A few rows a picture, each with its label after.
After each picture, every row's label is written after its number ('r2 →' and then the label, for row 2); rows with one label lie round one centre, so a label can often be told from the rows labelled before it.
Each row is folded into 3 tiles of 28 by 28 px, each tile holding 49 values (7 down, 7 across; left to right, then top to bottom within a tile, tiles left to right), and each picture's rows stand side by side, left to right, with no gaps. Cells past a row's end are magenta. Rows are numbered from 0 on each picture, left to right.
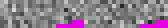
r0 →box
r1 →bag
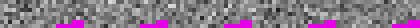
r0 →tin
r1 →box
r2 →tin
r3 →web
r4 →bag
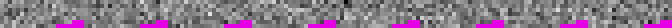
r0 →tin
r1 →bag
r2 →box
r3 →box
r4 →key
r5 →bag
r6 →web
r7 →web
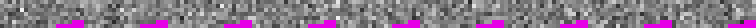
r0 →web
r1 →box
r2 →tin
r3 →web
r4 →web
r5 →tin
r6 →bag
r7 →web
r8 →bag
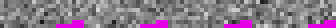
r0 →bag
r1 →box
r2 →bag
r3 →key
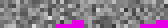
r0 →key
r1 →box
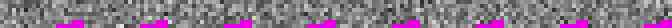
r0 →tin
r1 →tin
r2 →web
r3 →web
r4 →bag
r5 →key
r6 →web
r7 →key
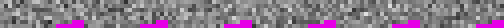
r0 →bag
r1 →key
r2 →tin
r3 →box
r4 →tin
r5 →box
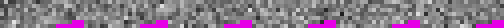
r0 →key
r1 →bag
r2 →box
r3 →key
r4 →key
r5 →box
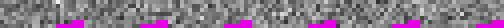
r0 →bag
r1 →tin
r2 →web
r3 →tin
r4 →key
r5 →box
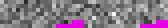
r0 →tin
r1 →bag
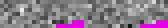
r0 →web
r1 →tin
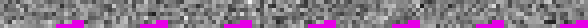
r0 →web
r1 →tin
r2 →key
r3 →box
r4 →key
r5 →key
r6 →bag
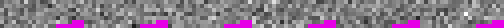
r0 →key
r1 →tin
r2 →key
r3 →web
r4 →box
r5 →tin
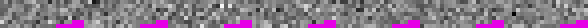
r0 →web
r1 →key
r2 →tin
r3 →web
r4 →tin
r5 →key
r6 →tin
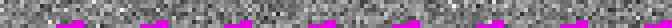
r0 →web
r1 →box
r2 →web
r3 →tin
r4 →bag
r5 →web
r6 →web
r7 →tin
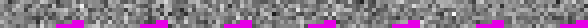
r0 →web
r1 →key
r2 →web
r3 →key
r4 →tin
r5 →box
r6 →box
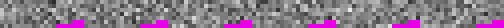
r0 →box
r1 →box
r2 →key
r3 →web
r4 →box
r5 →tin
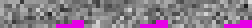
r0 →box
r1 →key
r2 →key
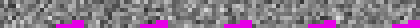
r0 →key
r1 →key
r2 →web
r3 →bag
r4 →web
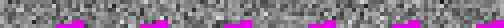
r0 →web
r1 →key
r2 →tin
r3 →key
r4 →key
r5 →bag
